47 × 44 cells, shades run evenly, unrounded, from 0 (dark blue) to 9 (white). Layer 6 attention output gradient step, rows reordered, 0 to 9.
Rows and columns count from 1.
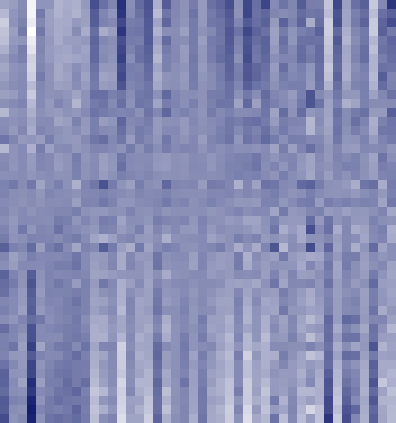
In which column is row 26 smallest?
35
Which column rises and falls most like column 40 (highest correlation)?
27
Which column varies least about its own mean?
20
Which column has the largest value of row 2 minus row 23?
4
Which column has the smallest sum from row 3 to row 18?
14
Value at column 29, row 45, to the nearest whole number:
6
